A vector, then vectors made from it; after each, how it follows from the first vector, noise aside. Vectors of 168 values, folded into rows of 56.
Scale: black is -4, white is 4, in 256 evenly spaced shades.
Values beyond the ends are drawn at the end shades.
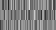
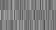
wrapped around, negated, shrunk.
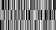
scaled up.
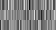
sign-scrambled.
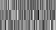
wrapped around, negated.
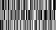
scaled up.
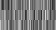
sign-scrambled.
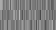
wrapped around, negated, shrunk.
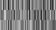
sign-scrambled.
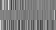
negated, partly zeroed.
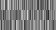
wrapped around, negated.
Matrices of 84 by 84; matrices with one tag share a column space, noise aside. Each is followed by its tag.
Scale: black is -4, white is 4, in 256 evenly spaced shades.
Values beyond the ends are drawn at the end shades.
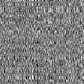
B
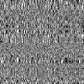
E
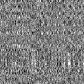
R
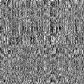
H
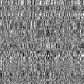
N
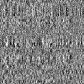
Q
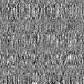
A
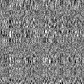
E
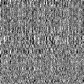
H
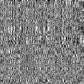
H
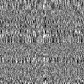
E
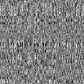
Q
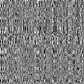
H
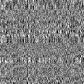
E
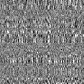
E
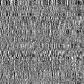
N
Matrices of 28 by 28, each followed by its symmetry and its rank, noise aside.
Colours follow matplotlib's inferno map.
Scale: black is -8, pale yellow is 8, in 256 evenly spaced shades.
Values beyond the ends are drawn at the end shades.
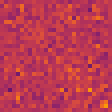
symmetric, rank six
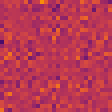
antisymmetric, rank six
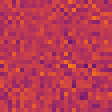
no symmetry, rank five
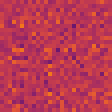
no symmetry, rank six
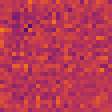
symmetric, rank six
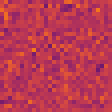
no symmetry, rank seven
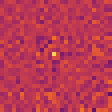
symmetric, rank six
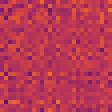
no symmetry, rank five
